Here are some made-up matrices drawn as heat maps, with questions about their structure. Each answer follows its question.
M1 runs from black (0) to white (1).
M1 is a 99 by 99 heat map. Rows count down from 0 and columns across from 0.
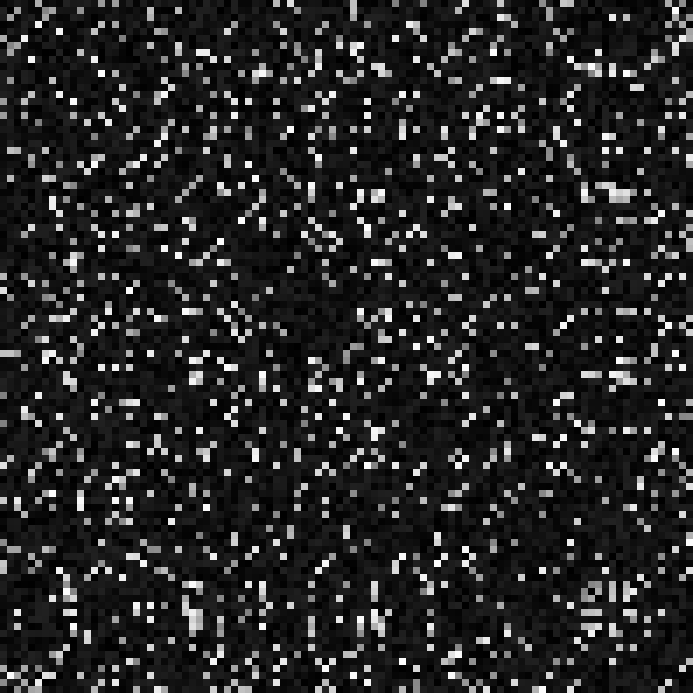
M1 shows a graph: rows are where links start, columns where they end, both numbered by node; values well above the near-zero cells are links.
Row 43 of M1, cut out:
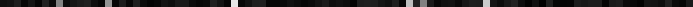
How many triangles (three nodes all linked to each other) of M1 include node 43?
5
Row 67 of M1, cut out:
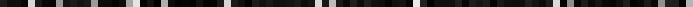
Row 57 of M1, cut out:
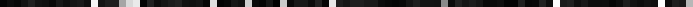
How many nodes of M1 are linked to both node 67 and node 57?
7
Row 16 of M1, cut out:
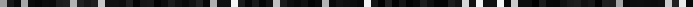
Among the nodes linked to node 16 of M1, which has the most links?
node 10
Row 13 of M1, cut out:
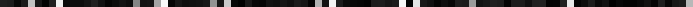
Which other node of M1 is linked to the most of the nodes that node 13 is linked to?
node 98
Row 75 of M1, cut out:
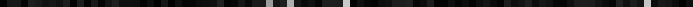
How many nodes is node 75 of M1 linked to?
4
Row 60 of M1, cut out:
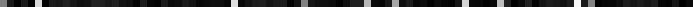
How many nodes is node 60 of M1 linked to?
10
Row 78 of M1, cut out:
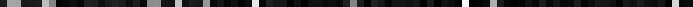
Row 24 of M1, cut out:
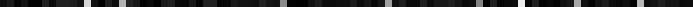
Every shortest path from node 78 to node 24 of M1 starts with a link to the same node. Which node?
node 6
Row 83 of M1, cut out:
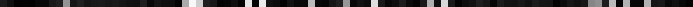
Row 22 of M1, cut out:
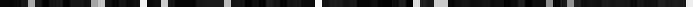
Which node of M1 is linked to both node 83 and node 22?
node 63
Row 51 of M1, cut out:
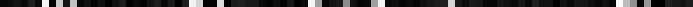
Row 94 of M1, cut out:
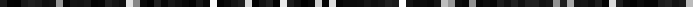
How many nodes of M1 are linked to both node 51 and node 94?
3
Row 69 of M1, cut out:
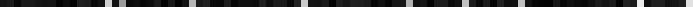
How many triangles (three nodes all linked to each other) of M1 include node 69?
8
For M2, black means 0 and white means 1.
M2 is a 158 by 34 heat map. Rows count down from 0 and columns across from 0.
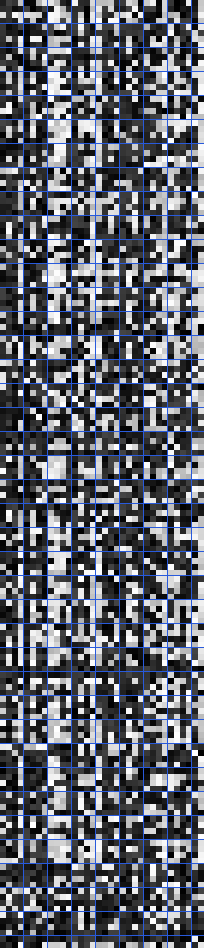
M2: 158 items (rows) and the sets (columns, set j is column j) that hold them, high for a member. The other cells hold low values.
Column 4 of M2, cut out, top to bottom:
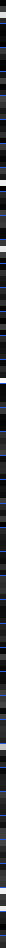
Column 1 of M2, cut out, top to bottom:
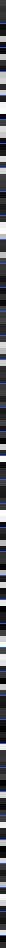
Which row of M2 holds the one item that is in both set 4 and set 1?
124
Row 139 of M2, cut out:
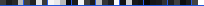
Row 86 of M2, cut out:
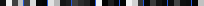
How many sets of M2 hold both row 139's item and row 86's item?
6
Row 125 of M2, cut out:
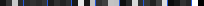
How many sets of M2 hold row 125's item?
8
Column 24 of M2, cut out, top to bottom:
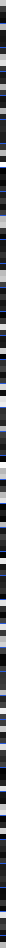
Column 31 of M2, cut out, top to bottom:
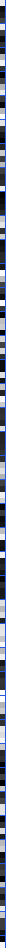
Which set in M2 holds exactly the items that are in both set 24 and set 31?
7
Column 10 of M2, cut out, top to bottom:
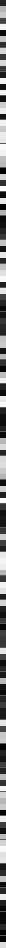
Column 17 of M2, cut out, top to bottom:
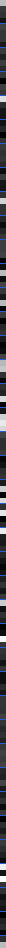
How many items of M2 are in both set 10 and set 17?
8
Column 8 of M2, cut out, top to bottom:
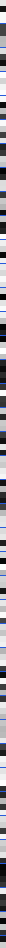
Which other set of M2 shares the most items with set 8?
3
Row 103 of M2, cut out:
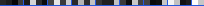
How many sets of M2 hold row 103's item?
12
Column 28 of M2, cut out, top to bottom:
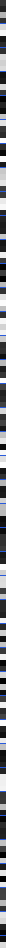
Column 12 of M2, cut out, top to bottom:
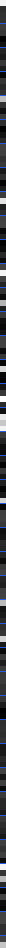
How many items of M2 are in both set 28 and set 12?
4
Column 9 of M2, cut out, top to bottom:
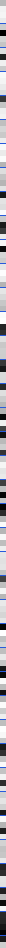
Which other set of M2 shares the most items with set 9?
33
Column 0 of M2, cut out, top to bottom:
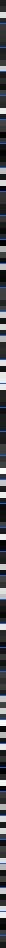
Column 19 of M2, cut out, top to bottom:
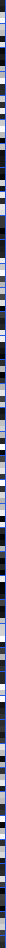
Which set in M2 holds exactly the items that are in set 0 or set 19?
13
